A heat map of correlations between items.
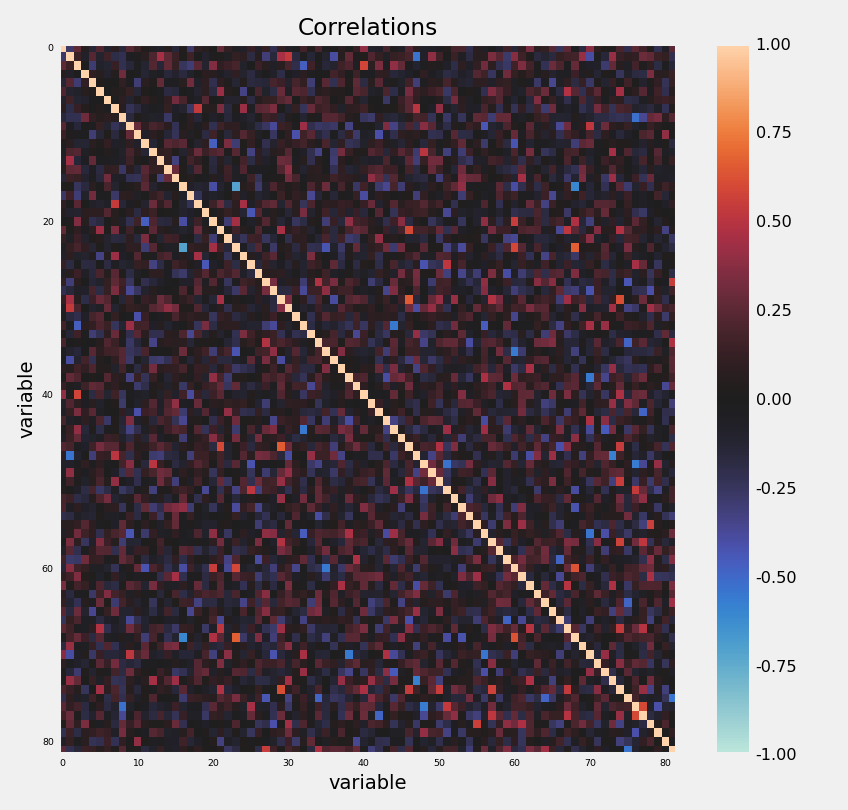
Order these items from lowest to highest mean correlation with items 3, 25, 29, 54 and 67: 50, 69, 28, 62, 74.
28, 69, 50, 62, 74
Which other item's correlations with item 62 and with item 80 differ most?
67
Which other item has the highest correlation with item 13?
1
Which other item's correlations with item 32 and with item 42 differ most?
2
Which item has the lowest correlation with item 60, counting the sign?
35
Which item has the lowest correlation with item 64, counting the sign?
75
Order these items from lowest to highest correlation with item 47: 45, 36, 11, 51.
51, 11, 45, 36
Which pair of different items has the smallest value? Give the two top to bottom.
16, 23
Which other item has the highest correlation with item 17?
4
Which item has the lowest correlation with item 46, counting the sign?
66
